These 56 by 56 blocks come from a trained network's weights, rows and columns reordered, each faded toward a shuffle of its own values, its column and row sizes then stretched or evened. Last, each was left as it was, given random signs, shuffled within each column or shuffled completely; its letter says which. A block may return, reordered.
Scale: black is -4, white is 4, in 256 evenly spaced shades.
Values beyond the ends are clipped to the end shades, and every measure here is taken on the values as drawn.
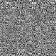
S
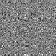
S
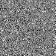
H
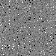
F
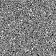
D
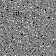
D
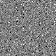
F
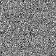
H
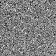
D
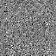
H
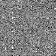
H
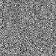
S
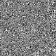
H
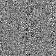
F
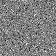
D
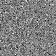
D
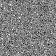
D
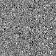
H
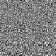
S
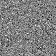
D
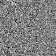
F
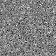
D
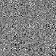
S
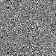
H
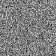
F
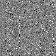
F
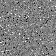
D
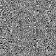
S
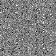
F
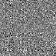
S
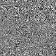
H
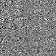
S
